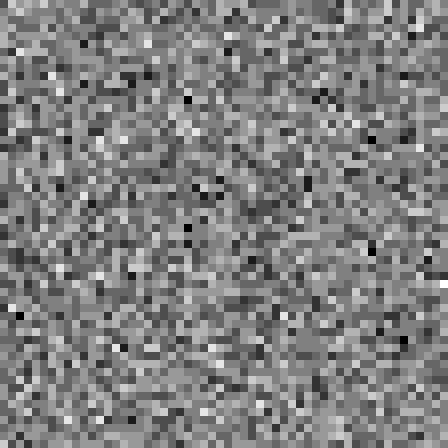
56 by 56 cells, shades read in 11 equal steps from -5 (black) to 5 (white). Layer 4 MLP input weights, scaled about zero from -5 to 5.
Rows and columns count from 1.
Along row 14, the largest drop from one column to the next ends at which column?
43
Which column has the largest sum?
53
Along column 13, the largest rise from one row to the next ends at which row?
18
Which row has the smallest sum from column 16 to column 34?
31
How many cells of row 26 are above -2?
41
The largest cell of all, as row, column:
36, 56
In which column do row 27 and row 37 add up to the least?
13
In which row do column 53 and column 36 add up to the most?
40
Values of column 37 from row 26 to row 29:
-3 0 0 -3
